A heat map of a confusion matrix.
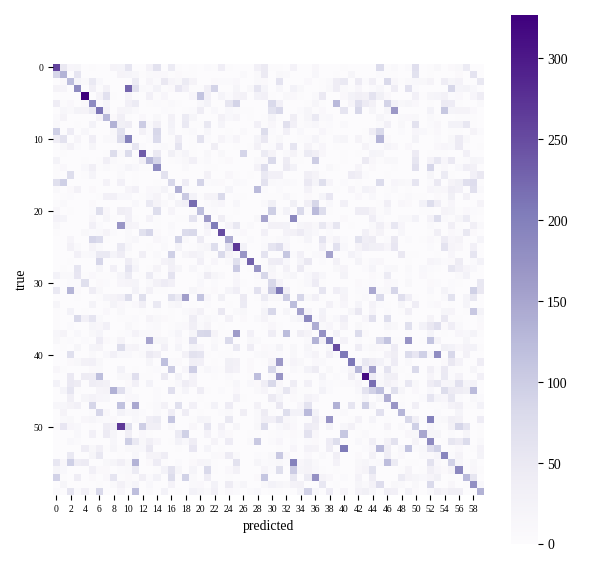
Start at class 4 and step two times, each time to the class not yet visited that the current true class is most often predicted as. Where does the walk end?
36
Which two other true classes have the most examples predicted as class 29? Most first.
21, 57
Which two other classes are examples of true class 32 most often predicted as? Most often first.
18, 20
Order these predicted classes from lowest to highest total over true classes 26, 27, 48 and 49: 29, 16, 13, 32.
13, 29, 32, 16
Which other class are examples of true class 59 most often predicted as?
11
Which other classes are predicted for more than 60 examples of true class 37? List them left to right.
20, 21, 25, 32, 42
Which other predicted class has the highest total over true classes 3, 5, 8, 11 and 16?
10
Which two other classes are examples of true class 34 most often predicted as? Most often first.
58, 30
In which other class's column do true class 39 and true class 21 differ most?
33
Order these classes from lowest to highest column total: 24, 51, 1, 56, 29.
51, 1, 24, 56, 29
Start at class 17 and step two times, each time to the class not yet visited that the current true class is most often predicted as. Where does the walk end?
25
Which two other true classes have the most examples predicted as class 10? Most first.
3, 52
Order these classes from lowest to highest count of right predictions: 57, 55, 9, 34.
9, 55, 57, 34
